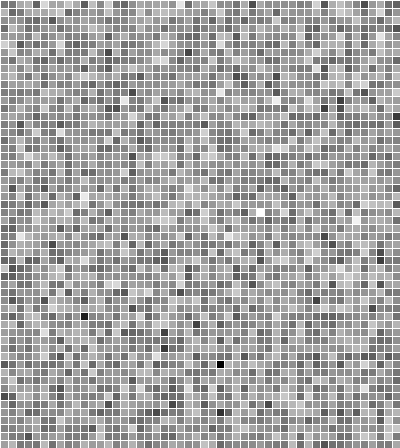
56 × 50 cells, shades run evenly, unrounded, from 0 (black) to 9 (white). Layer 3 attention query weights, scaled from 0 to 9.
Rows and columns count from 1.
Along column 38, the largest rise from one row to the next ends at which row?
51
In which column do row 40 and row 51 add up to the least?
11
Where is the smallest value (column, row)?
28, 46
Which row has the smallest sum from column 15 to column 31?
52
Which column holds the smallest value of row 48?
17
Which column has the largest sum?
45
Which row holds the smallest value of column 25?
41
